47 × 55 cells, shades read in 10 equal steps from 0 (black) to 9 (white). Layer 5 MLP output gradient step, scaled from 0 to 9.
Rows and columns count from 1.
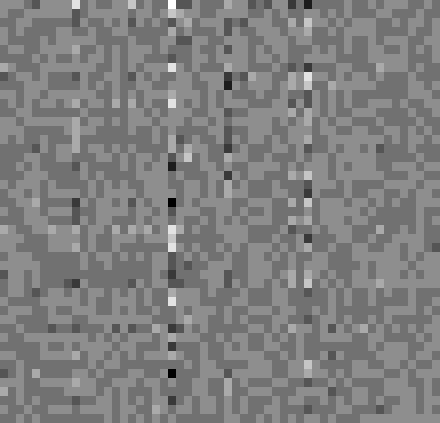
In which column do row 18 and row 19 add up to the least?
22
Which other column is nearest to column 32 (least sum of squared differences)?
33
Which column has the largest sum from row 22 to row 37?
37
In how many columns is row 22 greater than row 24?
16
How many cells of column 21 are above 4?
26
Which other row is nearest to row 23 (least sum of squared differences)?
19
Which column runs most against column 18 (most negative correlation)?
12
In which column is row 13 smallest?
29
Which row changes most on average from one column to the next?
1
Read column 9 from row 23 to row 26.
4 5 4 5
